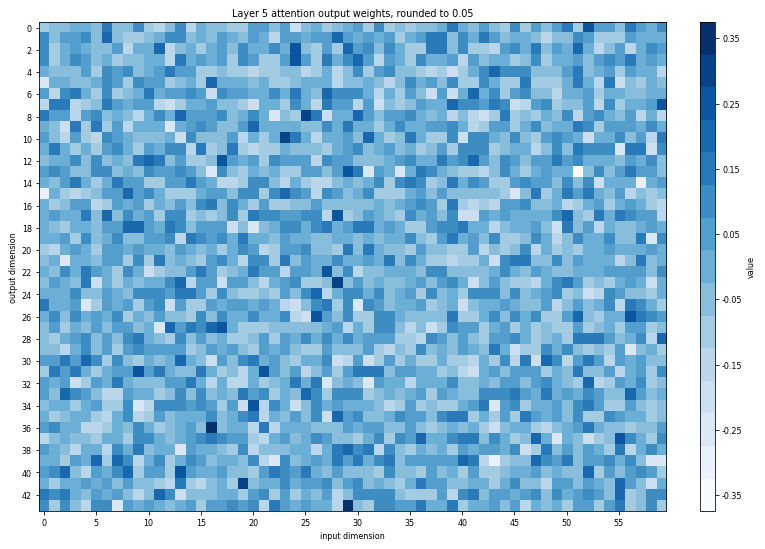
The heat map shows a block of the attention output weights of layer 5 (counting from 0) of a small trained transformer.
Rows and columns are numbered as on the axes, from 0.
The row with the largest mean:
12
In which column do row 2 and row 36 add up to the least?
43
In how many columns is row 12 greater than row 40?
32
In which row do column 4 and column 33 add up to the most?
30
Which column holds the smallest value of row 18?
20
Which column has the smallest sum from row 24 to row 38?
58
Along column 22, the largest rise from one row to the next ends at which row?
40
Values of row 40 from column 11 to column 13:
0.05 -0.1 0.25
